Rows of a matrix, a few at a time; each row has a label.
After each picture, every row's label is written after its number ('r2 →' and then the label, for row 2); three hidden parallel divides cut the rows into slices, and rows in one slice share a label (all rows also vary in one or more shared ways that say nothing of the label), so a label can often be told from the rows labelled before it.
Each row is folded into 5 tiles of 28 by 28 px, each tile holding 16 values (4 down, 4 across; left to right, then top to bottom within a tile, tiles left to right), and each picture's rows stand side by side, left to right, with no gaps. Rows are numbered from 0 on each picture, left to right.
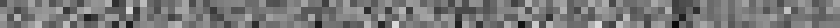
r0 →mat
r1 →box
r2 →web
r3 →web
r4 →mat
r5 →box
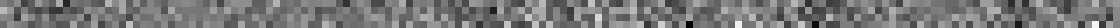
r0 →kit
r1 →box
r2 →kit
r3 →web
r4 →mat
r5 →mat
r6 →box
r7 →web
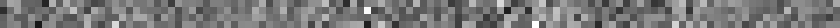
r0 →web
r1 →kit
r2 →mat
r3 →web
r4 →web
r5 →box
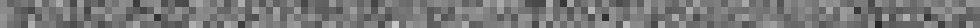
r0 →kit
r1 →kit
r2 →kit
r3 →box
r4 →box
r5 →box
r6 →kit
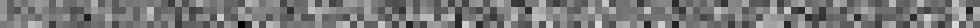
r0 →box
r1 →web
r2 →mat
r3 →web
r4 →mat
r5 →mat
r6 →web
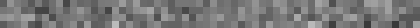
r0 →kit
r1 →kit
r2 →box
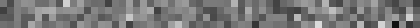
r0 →box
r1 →box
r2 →mat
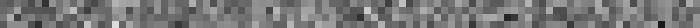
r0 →web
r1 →kit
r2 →box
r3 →box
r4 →kit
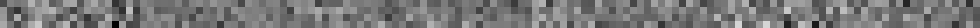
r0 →mat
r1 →kit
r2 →box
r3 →kit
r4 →kit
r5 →mat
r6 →box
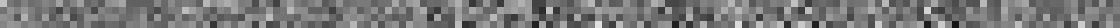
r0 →kit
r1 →box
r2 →kit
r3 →mat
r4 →mat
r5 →mat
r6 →mat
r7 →box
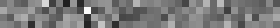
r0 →mat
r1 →kit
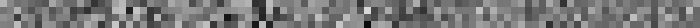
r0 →web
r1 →mat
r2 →mat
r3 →box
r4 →box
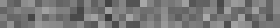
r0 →box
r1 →box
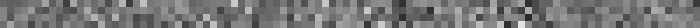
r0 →box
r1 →box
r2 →mat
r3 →mat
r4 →kit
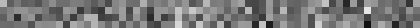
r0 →kit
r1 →mat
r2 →mat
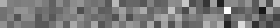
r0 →kit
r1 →mat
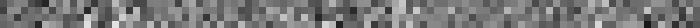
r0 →web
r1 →box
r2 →web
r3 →box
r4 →mat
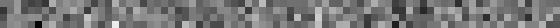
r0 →web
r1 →kit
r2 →mat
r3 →box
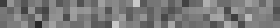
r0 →kit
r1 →kit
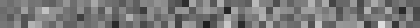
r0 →box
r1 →web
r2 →mat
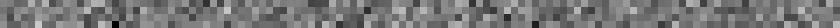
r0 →mat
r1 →box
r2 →web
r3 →box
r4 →kit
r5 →kit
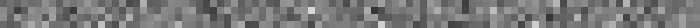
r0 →box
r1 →box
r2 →box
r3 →kit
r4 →kit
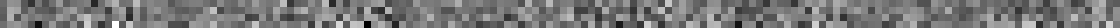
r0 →web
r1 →kit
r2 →mat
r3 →kit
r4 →web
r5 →web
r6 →box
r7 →web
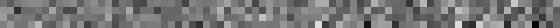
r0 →box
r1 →kit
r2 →mat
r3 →mat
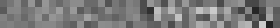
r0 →box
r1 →mat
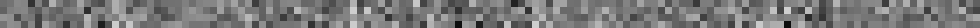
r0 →web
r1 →box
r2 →box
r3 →web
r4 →box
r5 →mat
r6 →kit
